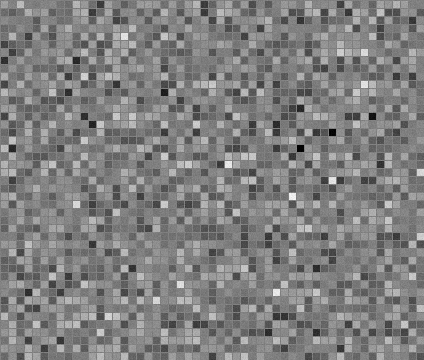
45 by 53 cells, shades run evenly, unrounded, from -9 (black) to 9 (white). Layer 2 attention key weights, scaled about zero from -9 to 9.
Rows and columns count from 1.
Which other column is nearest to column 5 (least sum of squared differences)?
19
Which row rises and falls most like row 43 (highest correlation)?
37
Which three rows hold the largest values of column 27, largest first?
11, 40, 12
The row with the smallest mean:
17
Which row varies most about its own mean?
15
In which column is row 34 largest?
31
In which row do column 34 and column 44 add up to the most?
4
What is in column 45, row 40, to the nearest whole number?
1
